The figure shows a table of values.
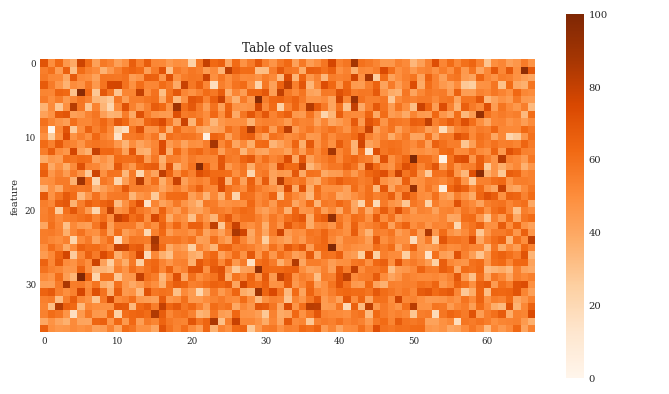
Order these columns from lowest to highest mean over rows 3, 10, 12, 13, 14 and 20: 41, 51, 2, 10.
2, 51, 10, 41
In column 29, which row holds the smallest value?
3
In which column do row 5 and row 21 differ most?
39
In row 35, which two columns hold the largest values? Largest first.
23, 26
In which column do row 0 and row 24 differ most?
53
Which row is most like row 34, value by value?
24
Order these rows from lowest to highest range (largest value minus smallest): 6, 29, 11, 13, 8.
8, 11, 6, 29, 13
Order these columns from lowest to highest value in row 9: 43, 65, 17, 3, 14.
17, 14, 43, 65, 3
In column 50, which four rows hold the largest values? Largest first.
13, 17, 33, 3
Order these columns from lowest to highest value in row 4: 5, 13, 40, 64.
64, 40, 13, 5
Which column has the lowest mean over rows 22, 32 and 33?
56
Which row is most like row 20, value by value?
32
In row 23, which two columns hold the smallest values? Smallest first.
14, 59
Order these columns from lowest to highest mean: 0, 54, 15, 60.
60, 54, 0, 15
